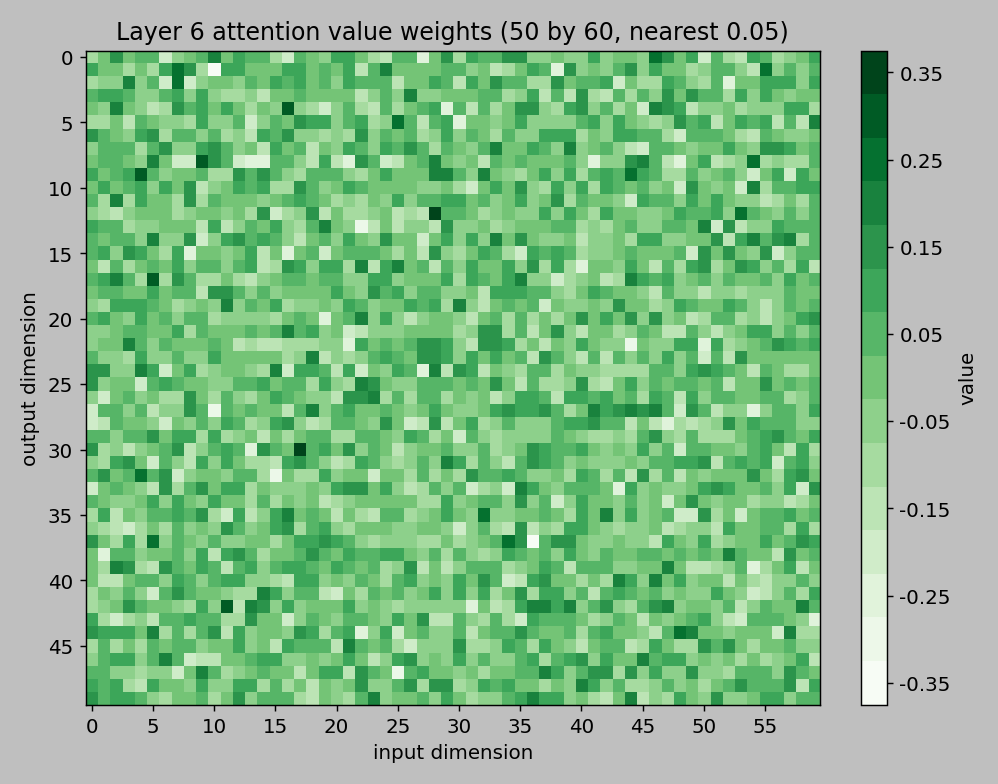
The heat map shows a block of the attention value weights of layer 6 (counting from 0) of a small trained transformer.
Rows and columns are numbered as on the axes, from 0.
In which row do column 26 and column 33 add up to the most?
7
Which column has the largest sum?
35
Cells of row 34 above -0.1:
49
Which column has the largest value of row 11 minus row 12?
2
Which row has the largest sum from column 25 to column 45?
27
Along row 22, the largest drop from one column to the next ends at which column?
50
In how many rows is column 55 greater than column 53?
27
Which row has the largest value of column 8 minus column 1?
26
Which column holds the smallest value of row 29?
30
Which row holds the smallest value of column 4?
25
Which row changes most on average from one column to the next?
16
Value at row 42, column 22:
-0.05
